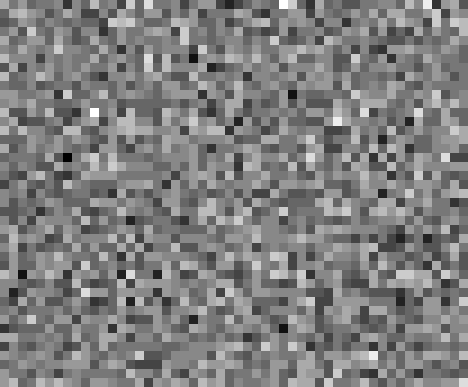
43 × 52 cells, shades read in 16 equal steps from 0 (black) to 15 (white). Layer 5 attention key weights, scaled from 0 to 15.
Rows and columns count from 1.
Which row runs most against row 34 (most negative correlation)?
31
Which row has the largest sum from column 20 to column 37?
43
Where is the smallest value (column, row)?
8, 18
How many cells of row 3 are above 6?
35
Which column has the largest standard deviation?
15
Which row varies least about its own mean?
10
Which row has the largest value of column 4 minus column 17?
36
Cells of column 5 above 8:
9
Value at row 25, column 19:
7
